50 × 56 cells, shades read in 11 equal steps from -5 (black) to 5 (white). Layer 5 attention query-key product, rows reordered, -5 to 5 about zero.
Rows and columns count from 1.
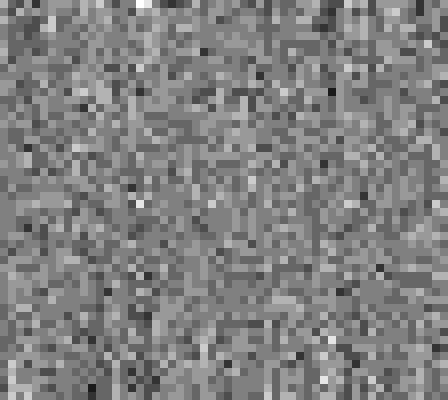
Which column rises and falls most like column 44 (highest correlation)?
18
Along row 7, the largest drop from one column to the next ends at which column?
26
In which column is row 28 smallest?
25
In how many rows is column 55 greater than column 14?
17
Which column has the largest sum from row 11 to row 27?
44
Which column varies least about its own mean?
16
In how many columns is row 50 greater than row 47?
20
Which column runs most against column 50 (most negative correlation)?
53
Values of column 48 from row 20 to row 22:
2 0 1
